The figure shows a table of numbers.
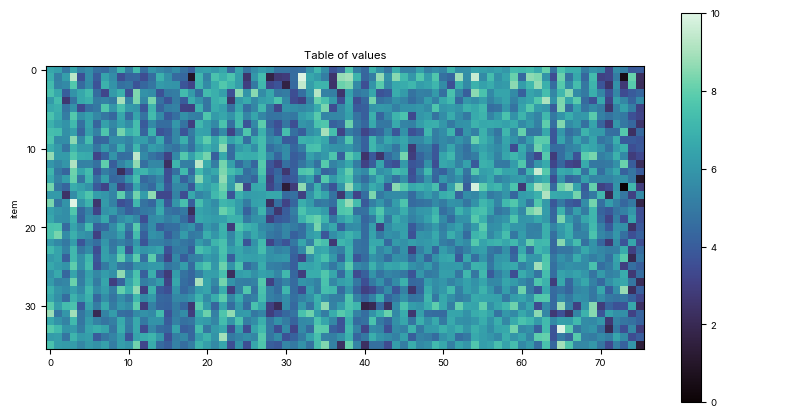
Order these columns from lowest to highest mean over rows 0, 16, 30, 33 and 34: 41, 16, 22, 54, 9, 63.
16, 41, 54, 9, 22, 63
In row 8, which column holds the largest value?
35
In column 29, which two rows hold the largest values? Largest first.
4, 16
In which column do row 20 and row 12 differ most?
19
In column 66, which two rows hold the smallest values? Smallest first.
31, 12
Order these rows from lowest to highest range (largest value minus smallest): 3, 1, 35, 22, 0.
0, 22, 3, 35, 1
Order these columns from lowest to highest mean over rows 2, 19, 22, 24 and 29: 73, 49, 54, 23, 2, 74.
73, 2, 74, 23, 49, 54
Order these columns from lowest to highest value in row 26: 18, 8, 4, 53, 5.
18, 4, 8, 5, 53
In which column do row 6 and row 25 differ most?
62
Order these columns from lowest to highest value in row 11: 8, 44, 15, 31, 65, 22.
15, 31, 65, 44, 8, 22
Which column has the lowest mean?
75
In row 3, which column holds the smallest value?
37
